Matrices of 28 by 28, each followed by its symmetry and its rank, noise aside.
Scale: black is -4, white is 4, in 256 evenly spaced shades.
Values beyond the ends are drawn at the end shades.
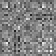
symmetric, rank four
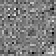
symmetric, rank five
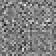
antisymmetric, rank six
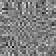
no symmetry, rank four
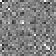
symmetric, rank four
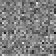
no symmetry, rank five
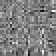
no symmetry, rank four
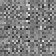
no symmetry, rank four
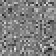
no symmetry, rank six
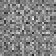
no symmetry, rank five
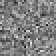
no symmetry, rank six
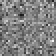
no symmetry, rank five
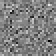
symmetric, rank five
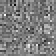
no symmetry, rank six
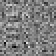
no symmetry, rank five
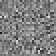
no symmetry, rank four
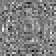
antisymmetric, rank six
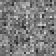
no symmetry, rank six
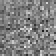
no symmetry, rank five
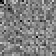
symmetric, rank six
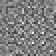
symmetric, rank five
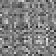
no symmetry, rank five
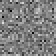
symmetric, rank six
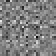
no symmetry, rank four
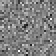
symmetric, rank five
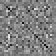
symmetric, rank four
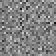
no symmetry, rank six
